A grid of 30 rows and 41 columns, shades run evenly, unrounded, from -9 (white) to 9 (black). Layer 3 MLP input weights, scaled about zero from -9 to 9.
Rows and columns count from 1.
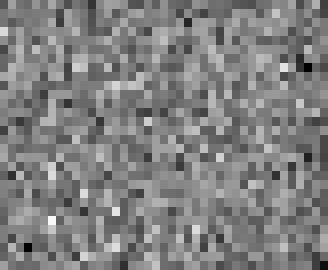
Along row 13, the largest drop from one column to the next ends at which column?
27
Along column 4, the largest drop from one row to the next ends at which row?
29
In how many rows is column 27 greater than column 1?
8
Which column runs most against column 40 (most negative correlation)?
20
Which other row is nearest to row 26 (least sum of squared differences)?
25
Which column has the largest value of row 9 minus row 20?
36
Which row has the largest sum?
1
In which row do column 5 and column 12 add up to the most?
13
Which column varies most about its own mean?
7
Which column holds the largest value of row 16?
41
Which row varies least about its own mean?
21
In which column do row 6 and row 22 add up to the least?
11
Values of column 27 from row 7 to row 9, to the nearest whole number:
-3 0 1
